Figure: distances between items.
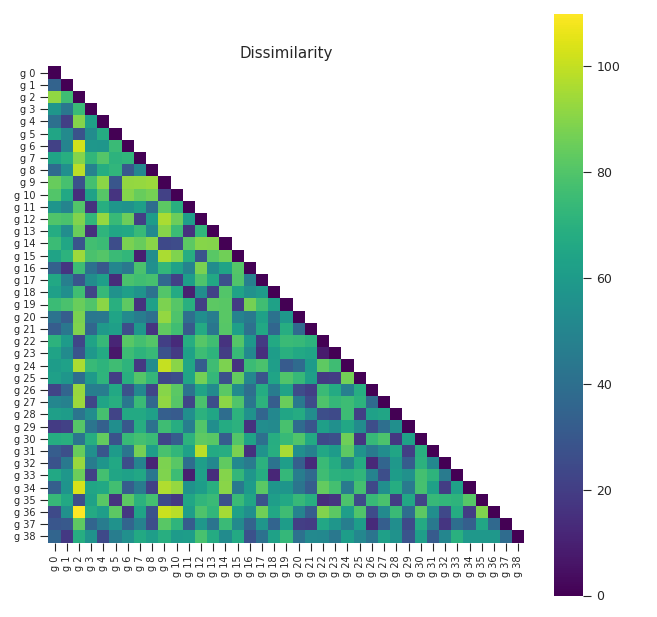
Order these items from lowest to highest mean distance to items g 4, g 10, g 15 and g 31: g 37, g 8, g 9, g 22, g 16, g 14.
g 16, g 37, g 22, g 14, g 8, g 9
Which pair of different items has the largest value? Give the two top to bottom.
g 2, g 36
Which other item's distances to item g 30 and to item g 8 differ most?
g 9
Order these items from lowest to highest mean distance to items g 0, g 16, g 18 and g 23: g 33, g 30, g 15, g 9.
g 33, g 30, g 9, g 15
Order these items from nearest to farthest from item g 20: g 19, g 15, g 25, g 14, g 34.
g 34, g 15, g 19, g 25, g 14
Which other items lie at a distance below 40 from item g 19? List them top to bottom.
g 7, g 12, g 15, g 24
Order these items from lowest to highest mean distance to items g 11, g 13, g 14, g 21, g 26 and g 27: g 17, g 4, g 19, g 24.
g 17, g 4, g 24, g 19
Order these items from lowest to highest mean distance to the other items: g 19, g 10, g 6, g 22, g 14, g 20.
g 20, g 22, g 6, g 10, g 14, g 19
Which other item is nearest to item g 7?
g 15
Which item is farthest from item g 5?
g 36
